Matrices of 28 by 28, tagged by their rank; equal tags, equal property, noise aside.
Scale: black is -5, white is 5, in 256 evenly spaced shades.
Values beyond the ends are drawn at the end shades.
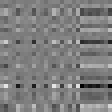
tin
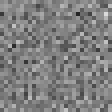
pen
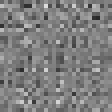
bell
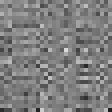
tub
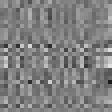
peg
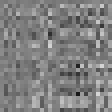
tub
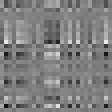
tin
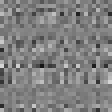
tub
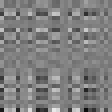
tin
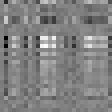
tin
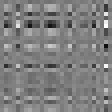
tin
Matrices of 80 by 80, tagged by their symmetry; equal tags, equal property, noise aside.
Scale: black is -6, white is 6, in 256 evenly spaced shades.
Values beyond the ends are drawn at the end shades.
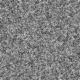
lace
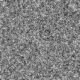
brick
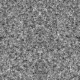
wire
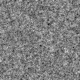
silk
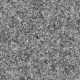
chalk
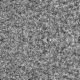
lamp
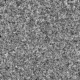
silk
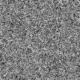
brick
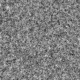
silk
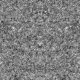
wire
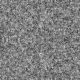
lamp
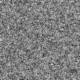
silk
